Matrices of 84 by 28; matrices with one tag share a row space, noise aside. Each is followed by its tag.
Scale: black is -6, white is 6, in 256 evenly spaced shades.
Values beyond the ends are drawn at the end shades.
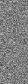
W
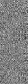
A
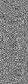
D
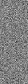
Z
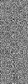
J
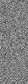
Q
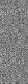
Q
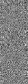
A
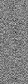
D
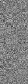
W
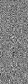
J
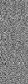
Q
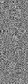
D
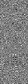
D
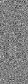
D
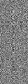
J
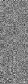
W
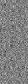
Q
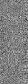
A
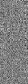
A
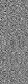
Q
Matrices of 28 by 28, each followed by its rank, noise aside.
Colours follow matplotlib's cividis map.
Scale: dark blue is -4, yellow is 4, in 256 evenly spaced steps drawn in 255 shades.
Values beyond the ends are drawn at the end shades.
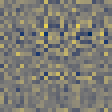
three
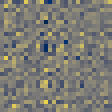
four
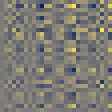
two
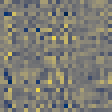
three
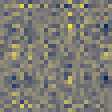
three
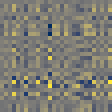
two
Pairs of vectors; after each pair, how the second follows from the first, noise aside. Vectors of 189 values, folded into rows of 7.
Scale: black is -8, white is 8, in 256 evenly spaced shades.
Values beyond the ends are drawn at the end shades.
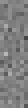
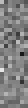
reversed, negated, scaled up.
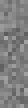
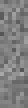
reversed, negated.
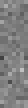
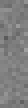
reversed, negated, shrunk.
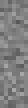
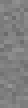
reversed, negated, shrunk.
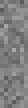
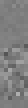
wrapped around, partly zeroed.
